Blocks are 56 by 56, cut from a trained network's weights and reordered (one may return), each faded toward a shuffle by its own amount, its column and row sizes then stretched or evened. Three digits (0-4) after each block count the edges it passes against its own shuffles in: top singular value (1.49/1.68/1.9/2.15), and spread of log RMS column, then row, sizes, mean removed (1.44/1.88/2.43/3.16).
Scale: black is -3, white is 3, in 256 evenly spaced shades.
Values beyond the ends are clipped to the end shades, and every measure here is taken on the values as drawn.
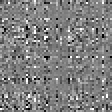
2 4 3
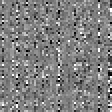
2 4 1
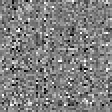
0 3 2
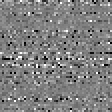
0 0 4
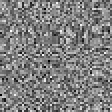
4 0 1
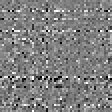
3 2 3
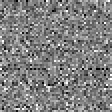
0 1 2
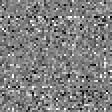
0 1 2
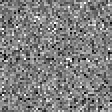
0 0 1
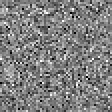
1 0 0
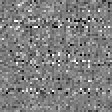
0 1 3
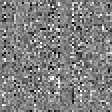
1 3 2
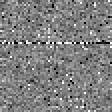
1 0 1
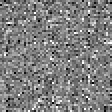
0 2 0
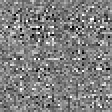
1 1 3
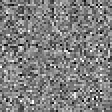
2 1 1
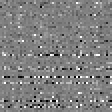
2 1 4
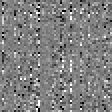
0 4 1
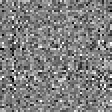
2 2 3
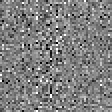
2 3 0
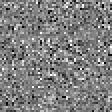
1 2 3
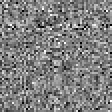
2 0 1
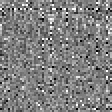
1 2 1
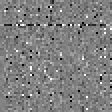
1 2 1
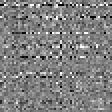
4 1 4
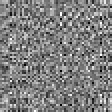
4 3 1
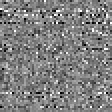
0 1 3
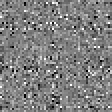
0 3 2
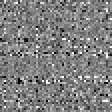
0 2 3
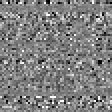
2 0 4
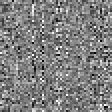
2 3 0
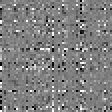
2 4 3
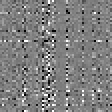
3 4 2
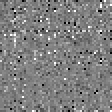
0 2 2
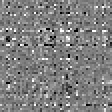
1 3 3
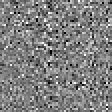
2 2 1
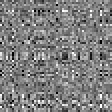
4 3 3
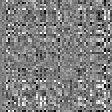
4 4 2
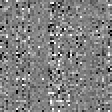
0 4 1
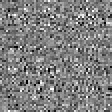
3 1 3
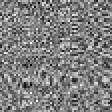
4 1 1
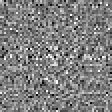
2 1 1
